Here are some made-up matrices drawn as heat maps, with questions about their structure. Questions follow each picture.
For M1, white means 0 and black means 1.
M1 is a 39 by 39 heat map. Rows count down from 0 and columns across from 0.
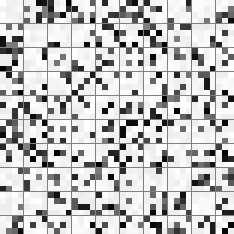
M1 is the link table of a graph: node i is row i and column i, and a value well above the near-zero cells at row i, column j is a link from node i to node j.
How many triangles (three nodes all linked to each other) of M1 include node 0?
5
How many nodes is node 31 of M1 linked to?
8
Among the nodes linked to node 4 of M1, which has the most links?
node 25
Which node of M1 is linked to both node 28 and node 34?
node 3
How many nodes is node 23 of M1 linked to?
11
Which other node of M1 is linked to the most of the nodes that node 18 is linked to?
node 37
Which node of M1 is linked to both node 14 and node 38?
node 30
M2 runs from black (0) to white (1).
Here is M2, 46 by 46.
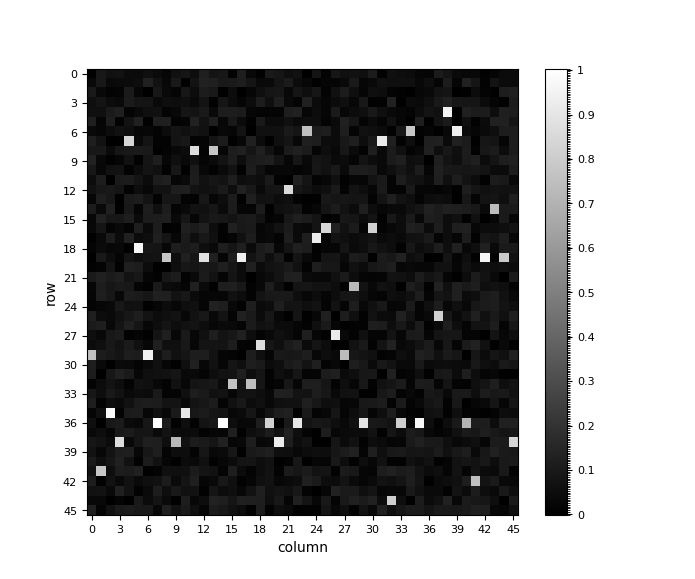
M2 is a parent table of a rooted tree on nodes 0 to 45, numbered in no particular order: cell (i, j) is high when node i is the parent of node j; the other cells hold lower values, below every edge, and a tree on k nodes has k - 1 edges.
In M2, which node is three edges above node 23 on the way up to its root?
36
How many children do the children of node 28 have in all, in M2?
1
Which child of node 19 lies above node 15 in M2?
44
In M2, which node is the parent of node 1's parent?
42
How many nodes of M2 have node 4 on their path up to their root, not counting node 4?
5
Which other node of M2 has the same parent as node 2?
10
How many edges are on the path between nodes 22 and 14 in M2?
2
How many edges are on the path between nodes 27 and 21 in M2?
5
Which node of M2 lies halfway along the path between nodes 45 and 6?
7
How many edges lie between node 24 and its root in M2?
5
